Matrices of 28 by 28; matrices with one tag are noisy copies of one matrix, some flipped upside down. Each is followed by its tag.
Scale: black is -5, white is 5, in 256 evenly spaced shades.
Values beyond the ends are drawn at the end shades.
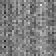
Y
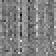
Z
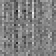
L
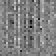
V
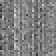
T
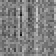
Z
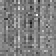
V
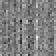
Z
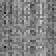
Y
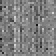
T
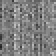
T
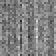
Z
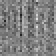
Z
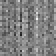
Z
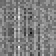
V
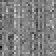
T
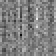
Z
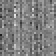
T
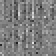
L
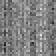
Y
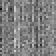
T
